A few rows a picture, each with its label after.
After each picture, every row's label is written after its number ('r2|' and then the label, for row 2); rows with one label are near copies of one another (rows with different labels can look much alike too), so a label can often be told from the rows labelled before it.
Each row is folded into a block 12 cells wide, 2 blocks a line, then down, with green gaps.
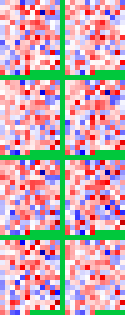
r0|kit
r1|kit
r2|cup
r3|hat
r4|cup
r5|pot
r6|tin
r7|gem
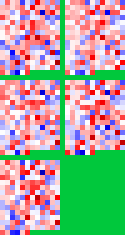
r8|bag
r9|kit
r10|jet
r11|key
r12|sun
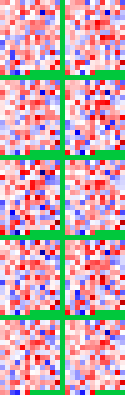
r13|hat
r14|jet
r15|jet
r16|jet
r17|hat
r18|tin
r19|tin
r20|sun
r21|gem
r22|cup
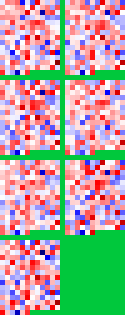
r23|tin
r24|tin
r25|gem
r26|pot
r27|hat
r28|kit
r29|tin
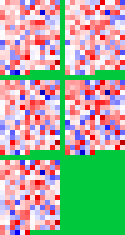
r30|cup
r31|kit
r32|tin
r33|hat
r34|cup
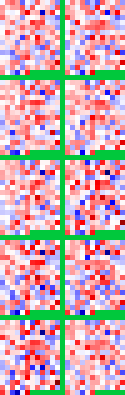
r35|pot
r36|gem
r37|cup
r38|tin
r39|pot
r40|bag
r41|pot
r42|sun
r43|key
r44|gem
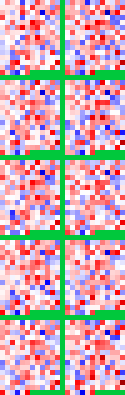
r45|bag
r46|gem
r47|jet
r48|tin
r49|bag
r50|pot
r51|kit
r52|hat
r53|jet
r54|tin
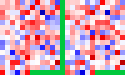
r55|jet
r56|key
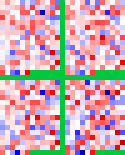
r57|cup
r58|gem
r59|hat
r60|hat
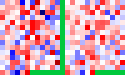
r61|bag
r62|kit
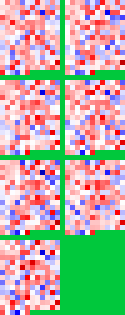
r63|hat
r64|cup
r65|cup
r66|kit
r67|cup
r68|gem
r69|tin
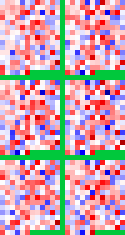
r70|key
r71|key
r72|sun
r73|tin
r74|jet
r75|kit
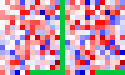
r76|tin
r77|bag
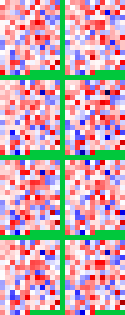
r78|jet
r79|kit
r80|hat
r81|hat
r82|hat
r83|bag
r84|key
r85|gem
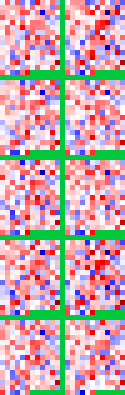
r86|bag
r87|pot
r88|cup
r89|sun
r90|bag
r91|hat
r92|pot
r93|jet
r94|bag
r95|key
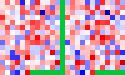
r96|bag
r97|bag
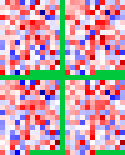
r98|tin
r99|pot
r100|tin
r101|kit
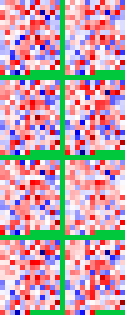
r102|pot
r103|kit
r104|gem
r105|hat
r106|gem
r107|tin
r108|hat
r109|key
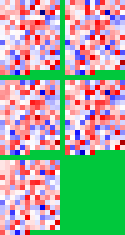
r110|kit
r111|bag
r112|pot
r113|hat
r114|hat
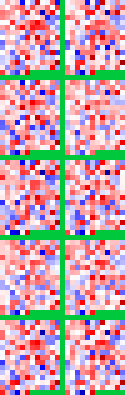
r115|kit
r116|key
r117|gem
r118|hat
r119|cup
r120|sun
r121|hat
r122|bag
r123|jet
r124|key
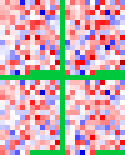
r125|tin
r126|jet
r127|gem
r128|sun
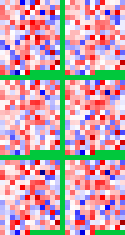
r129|gem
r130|gem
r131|bag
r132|kit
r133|pot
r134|tin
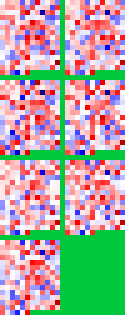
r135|key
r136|jet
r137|sun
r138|sun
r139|hat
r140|tin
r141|pot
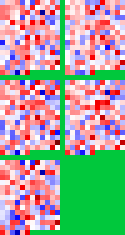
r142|sun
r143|key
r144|tin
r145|pot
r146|sun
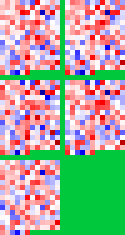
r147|kit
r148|pot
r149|tin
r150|pot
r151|hat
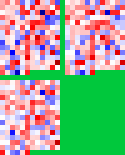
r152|hat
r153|key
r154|hat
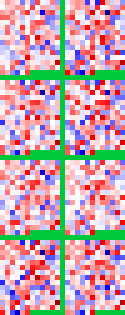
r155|pot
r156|sun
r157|tin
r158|pot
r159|jet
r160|kit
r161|pot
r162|key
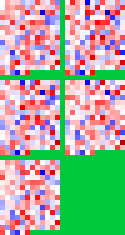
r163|hat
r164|bag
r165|gem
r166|tin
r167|hat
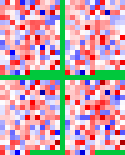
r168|gem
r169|sun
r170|tin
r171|key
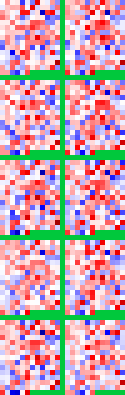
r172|key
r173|jet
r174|gem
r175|pot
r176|key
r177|kit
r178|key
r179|kit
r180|cup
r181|gem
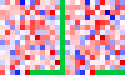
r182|gem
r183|bag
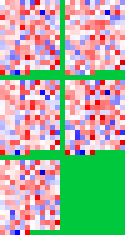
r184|sun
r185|gem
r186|tin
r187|sun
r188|sun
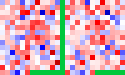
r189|key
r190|bag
